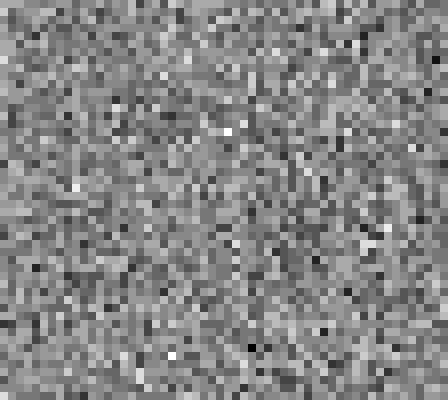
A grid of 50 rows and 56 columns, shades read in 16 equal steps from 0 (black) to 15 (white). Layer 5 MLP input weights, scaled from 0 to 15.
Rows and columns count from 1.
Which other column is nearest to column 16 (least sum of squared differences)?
12
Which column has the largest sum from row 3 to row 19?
1
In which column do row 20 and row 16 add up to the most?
31
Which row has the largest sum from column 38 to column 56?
45
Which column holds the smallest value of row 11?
3
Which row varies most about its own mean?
41
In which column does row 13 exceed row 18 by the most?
43
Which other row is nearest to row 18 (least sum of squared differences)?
42
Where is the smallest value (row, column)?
44, 32
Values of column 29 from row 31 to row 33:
4 8 8
